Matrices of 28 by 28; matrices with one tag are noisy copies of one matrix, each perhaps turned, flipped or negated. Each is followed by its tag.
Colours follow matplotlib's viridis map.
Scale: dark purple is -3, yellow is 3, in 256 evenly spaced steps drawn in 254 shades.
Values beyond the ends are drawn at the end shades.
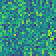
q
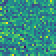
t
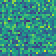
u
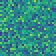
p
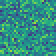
q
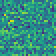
u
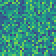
q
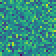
p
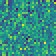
t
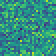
q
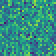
q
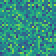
p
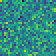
p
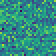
q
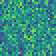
q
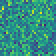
q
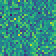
q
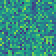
q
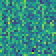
u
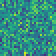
q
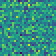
u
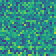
u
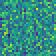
u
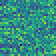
t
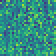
t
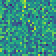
u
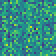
u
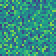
p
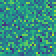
p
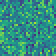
q
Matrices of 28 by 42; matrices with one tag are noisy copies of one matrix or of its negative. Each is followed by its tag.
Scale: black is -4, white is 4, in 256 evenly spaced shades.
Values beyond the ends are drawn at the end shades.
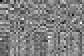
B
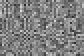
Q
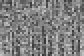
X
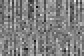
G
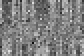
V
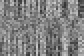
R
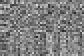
B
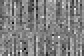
G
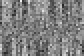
V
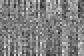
R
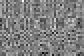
Q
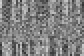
V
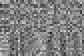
B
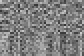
B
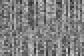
G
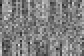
V
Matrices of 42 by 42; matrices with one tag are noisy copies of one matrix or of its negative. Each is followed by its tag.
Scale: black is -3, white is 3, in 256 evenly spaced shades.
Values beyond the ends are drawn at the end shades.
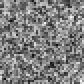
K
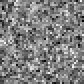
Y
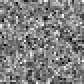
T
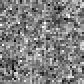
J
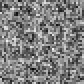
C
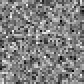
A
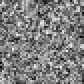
A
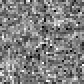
J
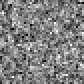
Y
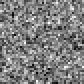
T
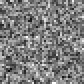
T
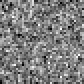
Y
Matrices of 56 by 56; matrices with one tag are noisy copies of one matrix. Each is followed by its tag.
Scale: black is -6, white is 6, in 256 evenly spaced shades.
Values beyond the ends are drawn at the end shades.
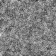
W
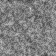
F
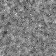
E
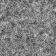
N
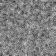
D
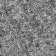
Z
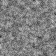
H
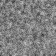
D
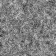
Z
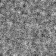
D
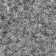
E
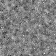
E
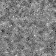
N
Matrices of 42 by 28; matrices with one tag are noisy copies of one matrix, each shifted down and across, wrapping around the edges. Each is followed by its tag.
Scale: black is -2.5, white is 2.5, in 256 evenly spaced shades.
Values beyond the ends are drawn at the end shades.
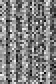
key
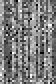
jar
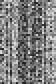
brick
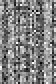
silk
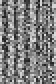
key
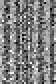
key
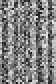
key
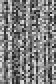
jar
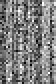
silk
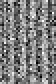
key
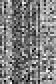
brick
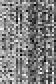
brick
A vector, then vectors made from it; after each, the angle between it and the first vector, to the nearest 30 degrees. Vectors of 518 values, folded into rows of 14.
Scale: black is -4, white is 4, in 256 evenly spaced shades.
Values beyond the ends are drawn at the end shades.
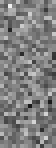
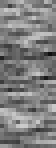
90 degrees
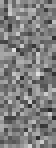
60 degrees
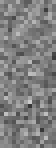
30 degrees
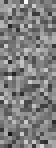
90 degrees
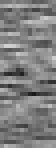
90 degrees
